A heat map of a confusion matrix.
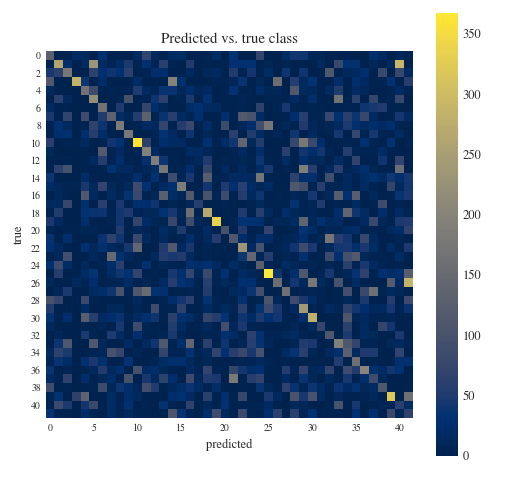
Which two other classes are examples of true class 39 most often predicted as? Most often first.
41, 4
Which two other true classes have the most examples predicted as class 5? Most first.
1, 33
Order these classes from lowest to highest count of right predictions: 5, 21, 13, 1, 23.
21, 23, 13, 5, 1
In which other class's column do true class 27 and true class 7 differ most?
37
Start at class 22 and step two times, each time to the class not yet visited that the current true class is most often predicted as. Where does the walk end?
29
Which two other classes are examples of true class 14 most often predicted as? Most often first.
24, 18
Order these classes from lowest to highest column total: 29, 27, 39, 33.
27, 39, 33, 29
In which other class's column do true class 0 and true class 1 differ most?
40
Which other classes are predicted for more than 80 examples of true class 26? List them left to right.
30, 33, 39, 41
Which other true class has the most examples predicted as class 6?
11
